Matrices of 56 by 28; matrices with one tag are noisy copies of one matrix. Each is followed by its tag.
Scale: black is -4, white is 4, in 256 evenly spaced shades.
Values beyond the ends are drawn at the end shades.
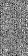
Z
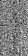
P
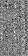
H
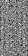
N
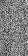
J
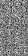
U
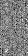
Z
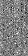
U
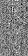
U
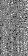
P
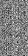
J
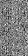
J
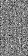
N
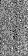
P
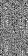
Z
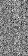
U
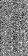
P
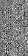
J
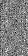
Z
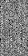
N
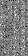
H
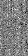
U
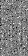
N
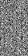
N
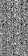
U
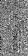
P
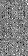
J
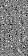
N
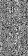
U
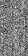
H
